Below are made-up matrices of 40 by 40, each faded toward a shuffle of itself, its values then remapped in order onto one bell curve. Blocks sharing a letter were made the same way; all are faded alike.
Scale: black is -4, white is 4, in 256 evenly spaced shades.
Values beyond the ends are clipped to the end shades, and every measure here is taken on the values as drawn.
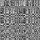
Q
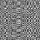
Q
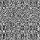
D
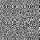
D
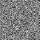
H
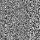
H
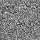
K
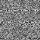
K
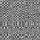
Q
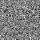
K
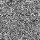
K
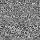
K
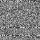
K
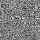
K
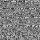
K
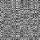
D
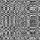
Q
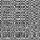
Q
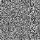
H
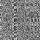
D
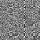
D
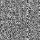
H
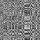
Q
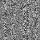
H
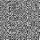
D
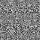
K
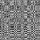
Q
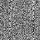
H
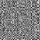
D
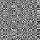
Q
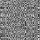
D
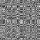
Q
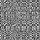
Q
